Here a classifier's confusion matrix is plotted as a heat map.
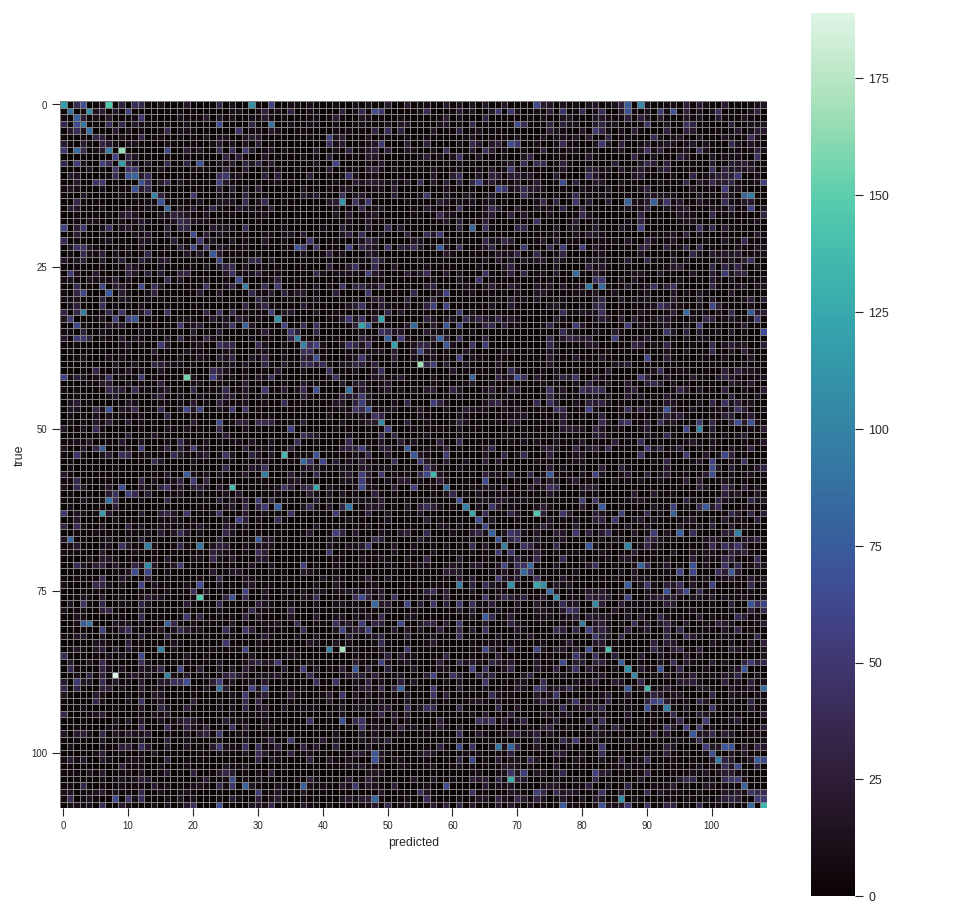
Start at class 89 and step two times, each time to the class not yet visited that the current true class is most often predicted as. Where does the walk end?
63
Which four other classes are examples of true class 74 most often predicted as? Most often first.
73, 69, 61, 87
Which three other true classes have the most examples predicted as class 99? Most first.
62, 95, 33
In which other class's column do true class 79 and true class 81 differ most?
6
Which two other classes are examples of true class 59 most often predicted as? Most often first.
26, 39
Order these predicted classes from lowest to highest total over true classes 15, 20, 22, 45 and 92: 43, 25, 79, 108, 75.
108, 25, 75, 79, 43
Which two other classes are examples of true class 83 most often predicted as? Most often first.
25, 49
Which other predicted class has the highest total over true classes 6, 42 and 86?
19
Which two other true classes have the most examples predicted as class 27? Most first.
64, 4
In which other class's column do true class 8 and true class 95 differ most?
43
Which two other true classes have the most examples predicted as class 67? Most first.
99, 13
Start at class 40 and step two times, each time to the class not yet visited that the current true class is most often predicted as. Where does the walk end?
37
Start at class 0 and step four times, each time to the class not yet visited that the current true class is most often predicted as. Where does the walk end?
38
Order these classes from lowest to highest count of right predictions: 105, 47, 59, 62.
47, 105, 59, 62
